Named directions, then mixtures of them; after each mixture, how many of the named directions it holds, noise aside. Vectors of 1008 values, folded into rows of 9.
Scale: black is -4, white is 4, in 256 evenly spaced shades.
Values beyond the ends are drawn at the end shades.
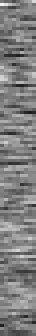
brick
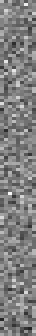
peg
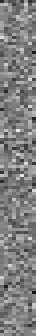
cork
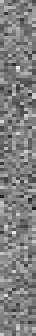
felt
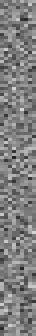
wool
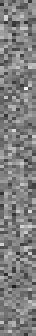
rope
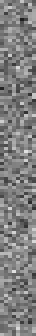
two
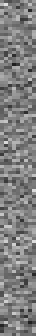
four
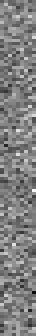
three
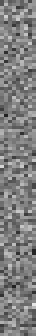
three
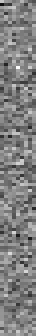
four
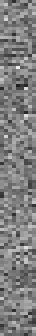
three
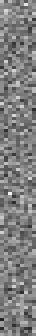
one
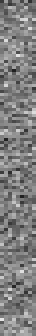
three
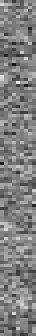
four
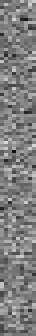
two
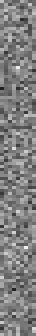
four
